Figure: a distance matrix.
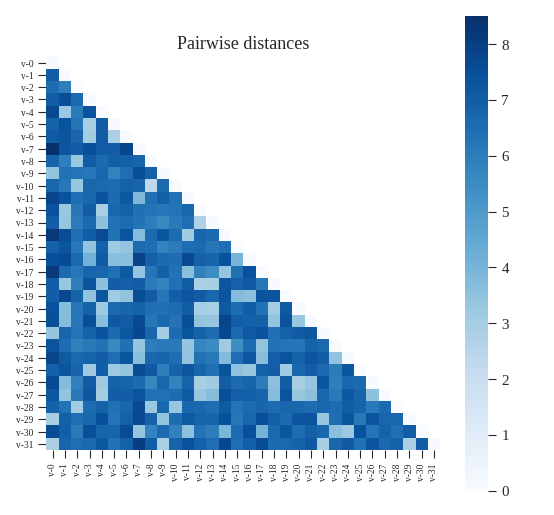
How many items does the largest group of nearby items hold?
9
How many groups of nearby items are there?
5
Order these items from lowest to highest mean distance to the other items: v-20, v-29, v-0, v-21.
v-20, v-21, v-29, v-0
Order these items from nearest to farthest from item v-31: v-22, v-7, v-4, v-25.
v-22, v-25, v-4, v-7
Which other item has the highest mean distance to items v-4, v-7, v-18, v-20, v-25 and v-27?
v-0
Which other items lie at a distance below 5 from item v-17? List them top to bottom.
v-7, v-11, v-14, v-23, v-24, v-30
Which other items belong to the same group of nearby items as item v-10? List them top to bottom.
v-2, v-8, v-28
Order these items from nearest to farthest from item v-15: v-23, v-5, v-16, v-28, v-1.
v-5, v-16, v-23, v-28, v-1
